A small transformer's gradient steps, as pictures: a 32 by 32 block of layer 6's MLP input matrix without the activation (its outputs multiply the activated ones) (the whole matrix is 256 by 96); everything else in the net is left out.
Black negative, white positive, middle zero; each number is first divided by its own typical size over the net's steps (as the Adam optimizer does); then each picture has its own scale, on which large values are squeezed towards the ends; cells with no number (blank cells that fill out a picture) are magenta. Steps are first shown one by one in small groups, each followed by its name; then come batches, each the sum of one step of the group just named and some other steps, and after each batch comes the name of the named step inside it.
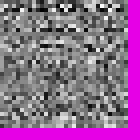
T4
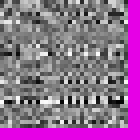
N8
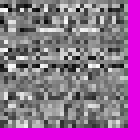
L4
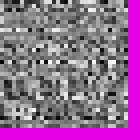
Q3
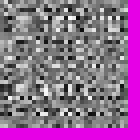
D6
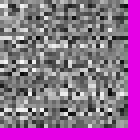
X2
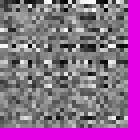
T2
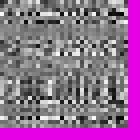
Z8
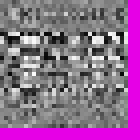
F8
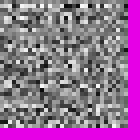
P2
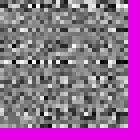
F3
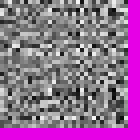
Z8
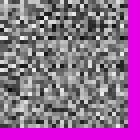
X2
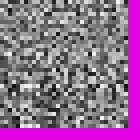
Q3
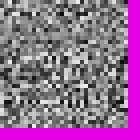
N8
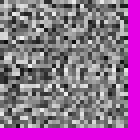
X2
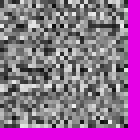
Z8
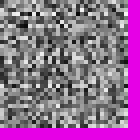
Z8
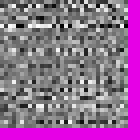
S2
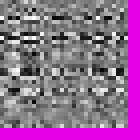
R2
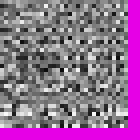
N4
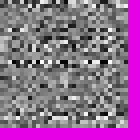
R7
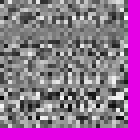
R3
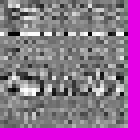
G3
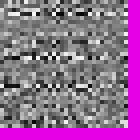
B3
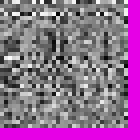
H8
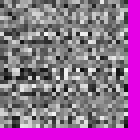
N4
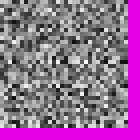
R7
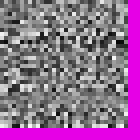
N4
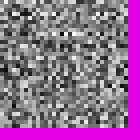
H8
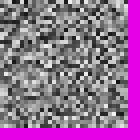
R7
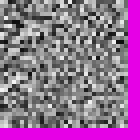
S2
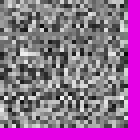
R3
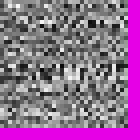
N4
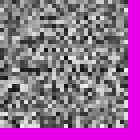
G3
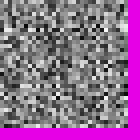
H8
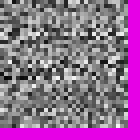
R7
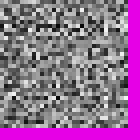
B3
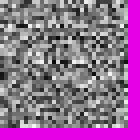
S2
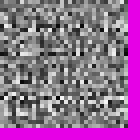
N4
